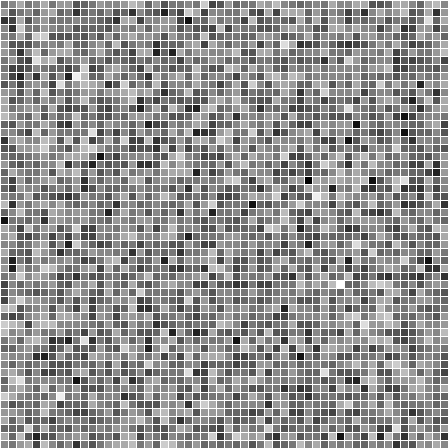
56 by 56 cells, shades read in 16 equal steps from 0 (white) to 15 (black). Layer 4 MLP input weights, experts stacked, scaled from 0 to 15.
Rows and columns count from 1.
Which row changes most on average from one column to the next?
55
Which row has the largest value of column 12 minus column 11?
43
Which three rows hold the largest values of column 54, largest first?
33, 34, 22
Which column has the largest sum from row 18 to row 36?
53
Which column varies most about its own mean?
44
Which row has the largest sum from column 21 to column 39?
42
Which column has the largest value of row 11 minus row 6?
15
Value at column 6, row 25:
8
